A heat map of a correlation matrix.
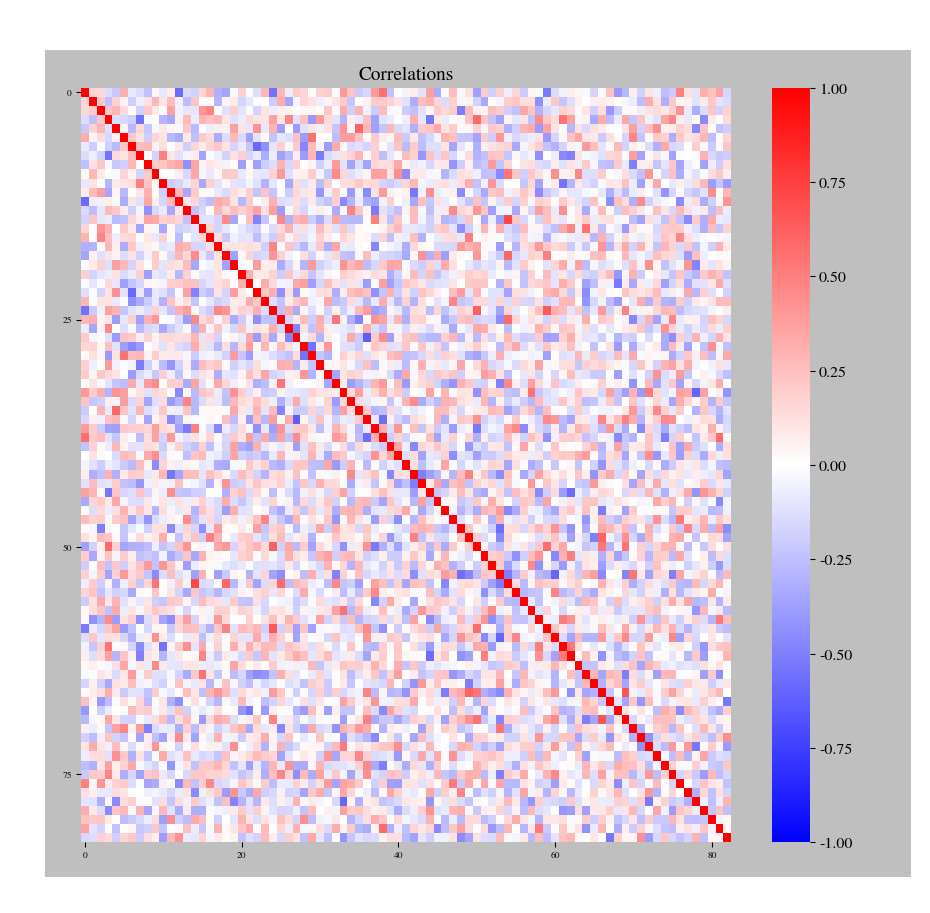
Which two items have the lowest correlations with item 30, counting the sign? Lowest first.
7, 11
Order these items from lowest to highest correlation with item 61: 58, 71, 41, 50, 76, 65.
65, 41, 76, 71, 50, 58
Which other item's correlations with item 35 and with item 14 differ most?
54
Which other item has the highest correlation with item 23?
47
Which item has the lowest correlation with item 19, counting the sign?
78
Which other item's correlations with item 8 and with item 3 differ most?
50
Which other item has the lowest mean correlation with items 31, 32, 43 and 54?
70
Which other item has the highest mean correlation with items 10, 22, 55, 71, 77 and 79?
48
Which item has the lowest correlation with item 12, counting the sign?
0
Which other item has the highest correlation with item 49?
66
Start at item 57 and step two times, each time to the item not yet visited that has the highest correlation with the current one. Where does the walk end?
72
